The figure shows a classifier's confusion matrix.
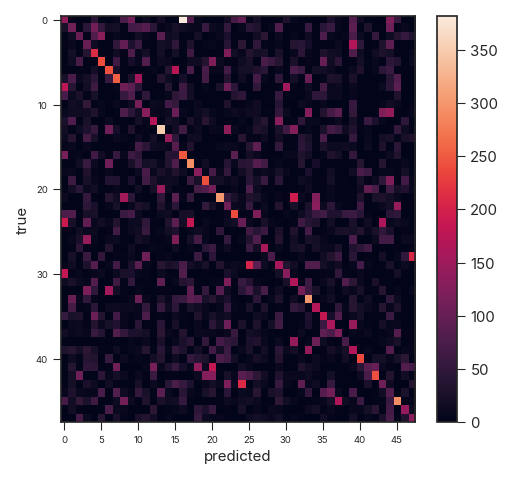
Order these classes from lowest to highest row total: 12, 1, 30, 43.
30, 12, 43, 1
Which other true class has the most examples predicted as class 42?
41
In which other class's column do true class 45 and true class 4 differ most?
37
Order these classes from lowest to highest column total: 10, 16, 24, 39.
24, 10, 16, 39
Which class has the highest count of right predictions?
13
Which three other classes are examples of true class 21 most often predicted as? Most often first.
31, 8, 34
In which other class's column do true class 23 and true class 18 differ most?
26
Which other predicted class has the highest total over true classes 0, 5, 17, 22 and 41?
16
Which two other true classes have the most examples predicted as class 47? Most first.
28, 41
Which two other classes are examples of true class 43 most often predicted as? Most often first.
24, 22
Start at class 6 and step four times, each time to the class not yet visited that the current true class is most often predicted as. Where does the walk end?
39
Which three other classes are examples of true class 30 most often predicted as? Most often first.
0, 16, 37
